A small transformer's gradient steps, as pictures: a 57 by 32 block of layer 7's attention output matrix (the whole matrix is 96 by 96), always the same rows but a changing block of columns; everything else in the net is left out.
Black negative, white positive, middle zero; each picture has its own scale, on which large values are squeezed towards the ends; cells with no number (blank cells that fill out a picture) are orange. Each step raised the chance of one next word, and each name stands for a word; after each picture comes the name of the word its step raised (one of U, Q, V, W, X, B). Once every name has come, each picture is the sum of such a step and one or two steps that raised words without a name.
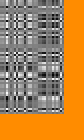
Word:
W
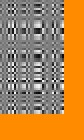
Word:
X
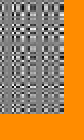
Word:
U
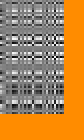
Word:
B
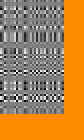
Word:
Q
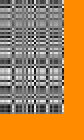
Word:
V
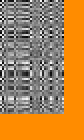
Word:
W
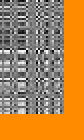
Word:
X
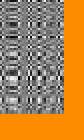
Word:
W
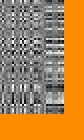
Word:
B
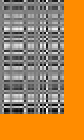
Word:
U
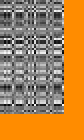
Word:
B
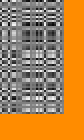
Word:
Q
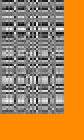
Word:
U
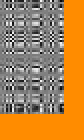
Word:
V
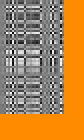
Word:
B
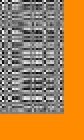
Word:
Q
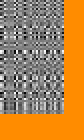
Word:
X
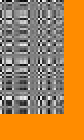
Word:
Q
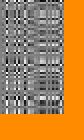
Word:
Q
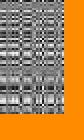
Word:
B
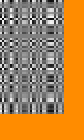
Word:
V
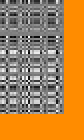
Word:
V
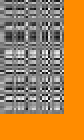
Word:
Q
